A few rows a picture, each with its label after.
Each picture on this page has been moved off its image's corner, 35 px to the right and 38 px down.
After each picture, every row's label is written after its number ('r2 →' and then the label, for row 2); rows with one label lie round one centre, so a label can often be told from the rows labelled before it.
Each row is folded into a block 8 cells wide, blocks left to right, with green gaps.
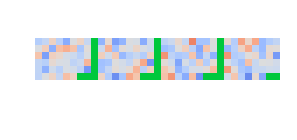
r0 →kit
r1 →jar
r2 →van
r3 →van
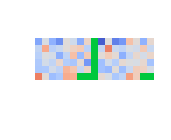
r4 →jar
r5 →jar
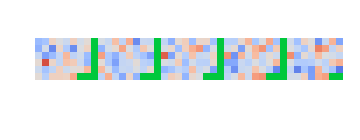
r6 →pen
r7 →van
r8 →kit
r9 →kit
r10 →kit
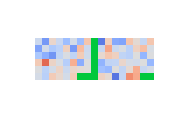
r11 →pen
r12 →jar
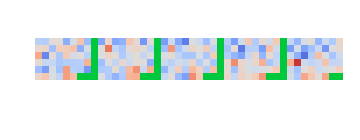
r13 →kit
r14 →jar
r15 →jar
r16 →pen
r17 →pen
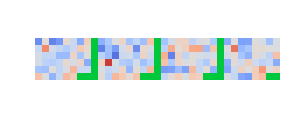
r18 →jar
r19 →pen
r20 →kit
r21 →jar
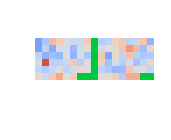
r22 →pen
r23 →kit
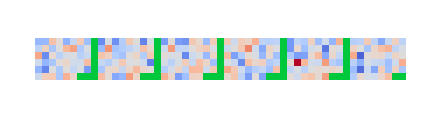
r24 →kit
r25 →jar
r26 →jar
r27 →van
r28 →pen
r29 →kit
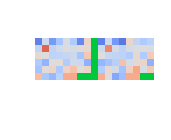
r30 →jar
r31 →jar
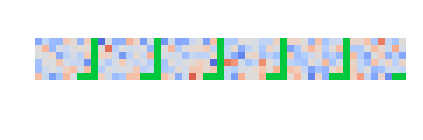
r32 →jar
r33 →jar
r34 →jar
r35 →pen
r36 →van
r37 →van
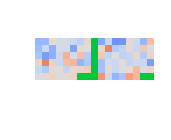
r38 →pen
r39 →jar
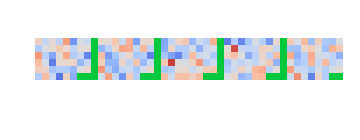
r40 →van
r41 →van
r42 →pen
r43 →jar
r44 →van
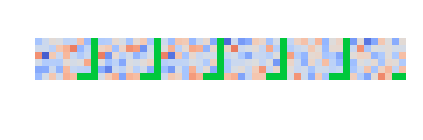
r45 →kit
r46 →kit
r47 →kit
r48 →jar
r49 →van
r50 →jar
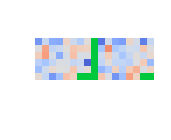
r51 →jar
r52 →jar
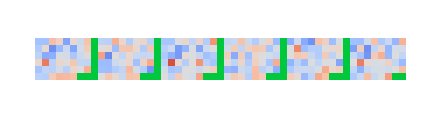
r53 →pen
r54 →kit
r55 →pen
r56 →kit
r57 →jar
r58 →pen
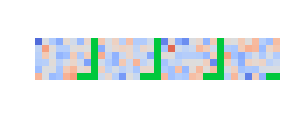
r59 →jar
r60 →van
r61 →jar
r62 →van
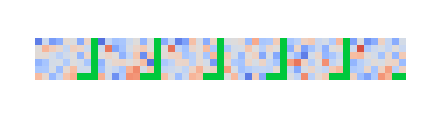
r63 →jar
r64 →jar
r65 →jar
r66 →van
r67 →pen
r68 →jar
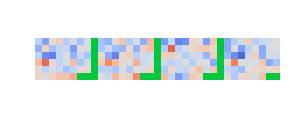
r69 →pen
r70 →pen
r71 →jar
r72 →pen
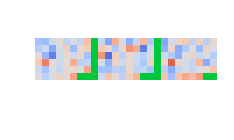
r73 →pen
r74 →kit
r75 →pen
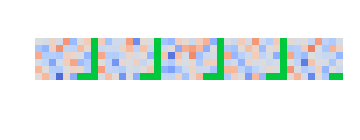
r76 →van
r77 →van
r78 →kit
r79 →van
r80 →van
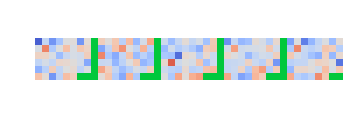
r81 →jar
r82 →van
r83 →pen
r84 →jar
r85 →jar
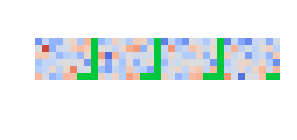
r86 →jar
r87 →kit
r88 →jar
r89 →jar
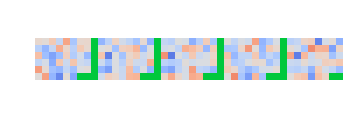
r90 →van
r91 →kit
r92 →kit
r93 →van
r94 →kit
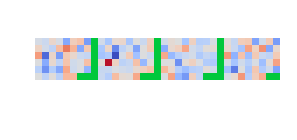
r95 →kit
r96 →pen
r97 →van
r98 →kit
